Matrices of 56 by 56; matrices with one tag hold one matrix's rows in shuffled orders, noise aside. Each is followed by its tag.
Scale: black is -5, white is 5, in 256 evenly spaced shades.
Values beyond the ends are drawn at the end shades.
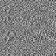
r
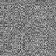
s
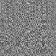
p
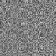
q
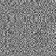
r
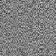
q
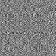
r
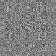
p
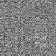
s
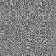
p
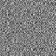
r
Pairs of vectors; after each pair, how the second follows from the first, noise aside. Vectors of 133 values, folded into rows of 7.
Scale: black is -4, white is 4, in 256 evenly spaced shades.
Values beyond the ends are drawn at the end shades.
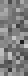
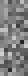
copied.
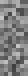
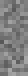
reversed, shrunk.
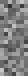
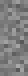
wrapped around, shrunk.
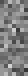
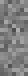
negated, shrunk.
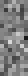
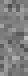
negated, shrunk.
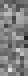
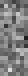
copied.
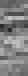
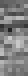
copied.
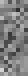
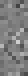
reversed, negated, partly zeroed.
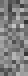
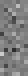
reversed, negated, partly zeroed.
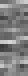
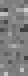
reversed, partly zeroed.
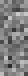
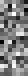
wrapped around, negated, scaled up.
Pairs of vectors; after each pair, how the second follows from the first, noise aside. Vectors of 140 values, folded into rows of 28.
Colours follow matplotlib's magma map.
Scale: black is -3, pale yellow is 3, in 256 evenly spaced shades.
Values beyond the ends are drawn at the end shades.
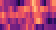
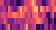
copied.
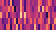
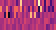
reversed, partly zeroed.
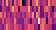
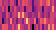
reversed, partly zeroed.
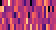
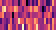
shuffled.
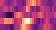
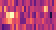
wrapped around, partly zeroed.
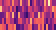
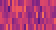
reversed, shrunk.
